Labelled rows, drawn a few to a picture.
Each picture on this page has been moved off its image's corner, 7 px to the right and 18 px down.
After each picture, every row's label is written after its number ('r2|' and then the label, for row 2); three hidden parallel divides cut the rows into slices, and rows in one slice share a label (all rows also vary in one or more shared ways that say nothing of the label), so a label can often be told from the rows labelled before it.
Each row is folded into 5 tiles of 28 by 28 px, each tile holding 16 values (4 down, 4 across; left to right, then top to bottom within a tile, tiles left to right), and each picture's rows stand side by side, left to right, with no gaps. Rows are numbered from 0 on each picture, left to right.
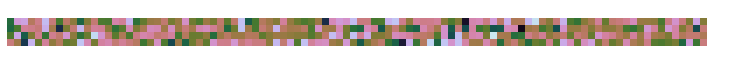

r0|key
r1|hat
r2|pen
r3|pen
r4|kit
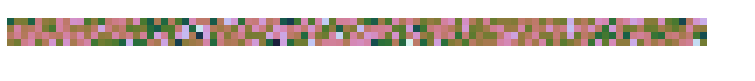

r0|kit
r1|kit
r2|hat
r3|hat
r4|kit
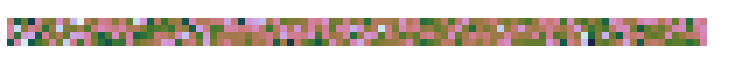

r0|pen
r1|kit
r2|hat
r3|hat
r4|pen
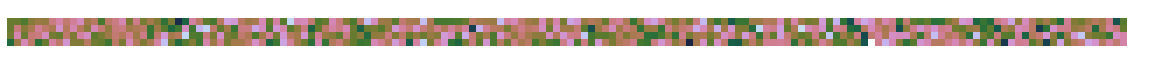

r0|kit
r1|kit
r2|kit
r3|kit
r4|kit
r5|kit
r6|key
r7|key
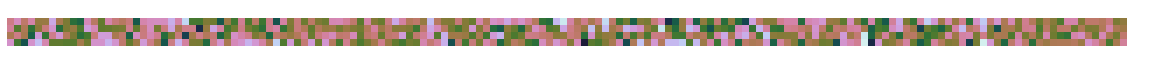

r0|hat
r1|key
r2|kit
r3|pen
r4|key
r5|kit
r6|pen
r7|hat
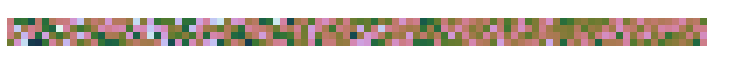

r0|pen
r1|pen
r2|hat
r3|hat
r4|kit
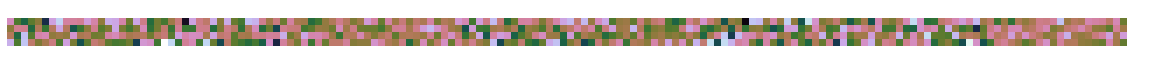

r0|pen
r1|pen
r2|kit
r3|kit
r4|hat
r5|pen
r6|kit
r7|kit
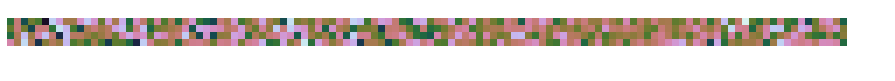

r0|pen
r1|hat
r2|pen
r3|hat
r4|hat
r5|key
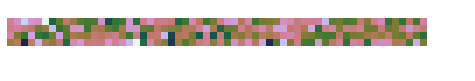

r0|key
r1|kit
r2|hat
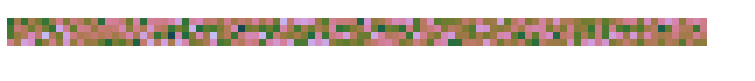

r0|kit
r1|kit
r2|hat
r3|kit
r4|kit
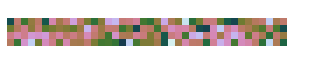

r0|kit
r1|key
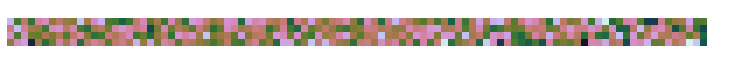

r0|kit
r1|kit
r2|hat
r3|pen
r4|key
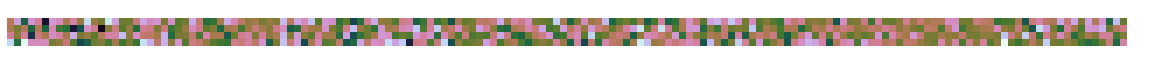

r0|pen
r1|kit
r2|key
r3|pen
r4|key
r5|hat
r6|kit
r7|pen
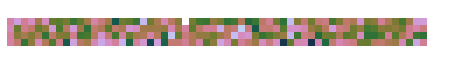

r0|hat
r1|key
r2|kit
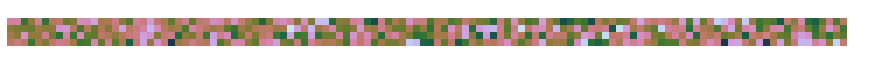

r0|kit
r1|kit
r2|hat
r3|hat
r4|kit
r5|key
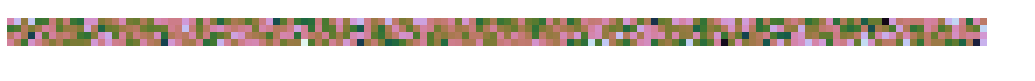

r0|hat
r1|key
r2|pen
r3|hat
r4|hat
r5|key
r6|pen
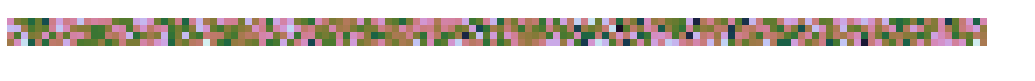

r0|pen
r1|pen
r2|kit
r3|hat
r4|key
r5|pen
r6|key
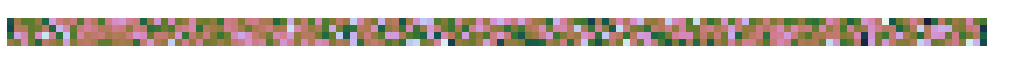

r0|kit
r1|hat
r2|kit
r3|pen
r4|pen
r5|hat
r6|key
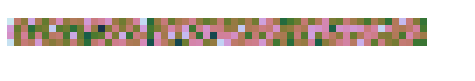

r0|kit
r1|hat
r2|hat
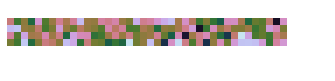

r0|pen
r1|key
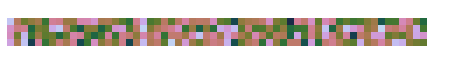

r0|pen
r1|hat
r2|key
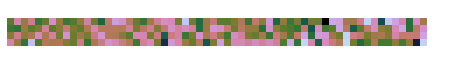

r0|hat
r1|key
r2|pen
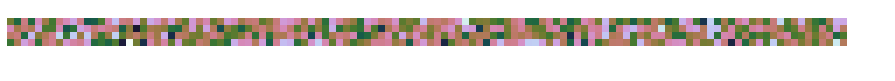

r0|kit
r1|kit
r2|kit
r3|key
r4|key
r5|kit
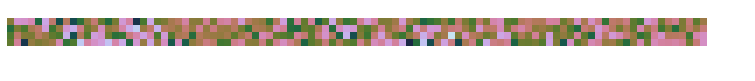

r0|key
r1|kit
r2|hat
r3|kit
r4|hat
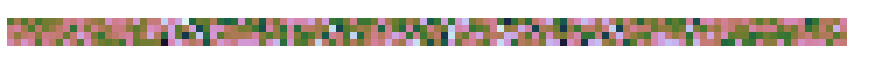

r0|kit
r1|key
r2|hat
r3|key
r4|key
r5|hat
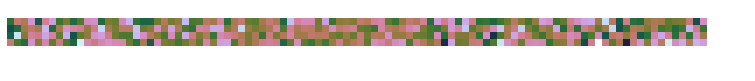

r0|key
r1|hat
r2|hat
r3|key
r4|key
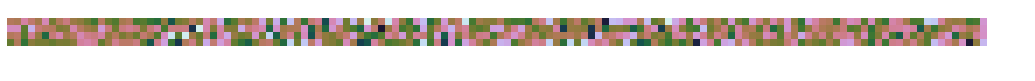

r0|hat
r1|kit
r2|pen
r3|key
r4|pen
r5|kit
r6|kit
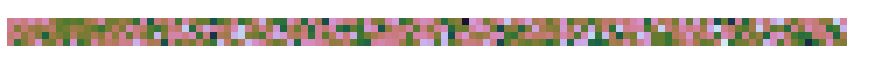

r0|hat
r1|key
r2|kit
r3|pen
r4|kit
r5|pen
